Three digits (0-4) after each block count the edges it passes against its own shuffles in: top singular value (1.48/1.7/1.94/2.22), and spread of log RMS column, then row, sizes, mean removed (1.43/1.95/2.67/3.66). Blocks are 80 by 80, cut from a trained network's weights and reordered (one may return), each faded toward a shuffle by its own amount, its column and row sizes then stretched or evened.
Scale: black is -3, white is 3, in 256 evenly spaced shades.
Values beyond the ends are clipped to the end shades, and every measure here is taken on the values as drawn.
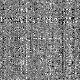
2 2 2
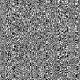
3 3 0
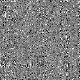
0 3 2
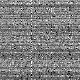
4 2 0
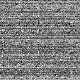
4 1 0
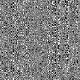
2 3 0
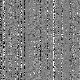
2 4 0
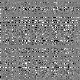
1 3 4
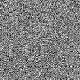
2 0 0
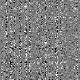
0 4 1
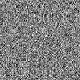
2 0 0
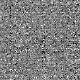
0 2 1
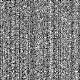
3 0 1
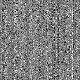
1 2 0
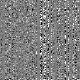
1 4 1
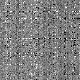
2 2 2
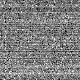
3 1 0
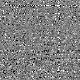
1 2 3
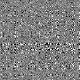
3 3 3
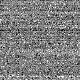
2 1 1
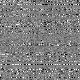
0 0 4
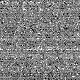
1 0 1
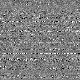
0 0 3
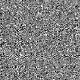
2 1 2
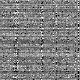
4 3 0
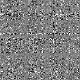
0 3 3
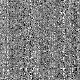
1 2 0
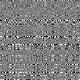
4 1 4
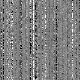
4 4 0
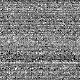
3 1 2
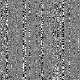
3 4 0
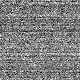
3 0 0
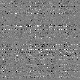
0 2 3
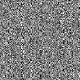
3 3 0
